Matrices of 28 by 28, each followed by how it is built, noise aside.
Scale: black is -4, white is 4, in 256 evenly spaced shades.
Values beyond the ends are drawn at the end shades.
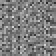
repeating rows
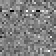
uneven rows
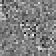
block diagonal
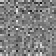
low rank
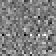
low rank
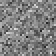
Hankel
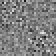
block diagonal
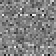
uneven rows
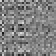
low rank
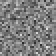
repeating rows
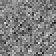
Hankel
